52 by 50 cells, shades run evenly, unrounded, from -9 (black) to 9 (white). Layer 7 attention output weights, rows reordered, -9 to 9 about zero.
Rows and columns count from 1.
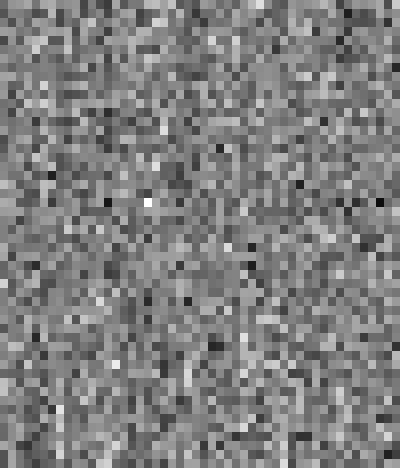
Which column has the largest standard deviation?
14
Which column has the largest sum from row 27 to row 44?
31
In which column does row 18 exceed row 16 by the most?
5
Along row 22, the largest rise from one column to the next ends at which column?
6
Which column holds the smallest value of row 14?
41
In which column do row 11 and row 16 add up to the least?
9
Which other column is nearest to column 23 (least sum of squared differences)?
3
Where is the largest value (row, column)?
23, 19
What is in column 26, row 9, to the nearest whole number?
-3
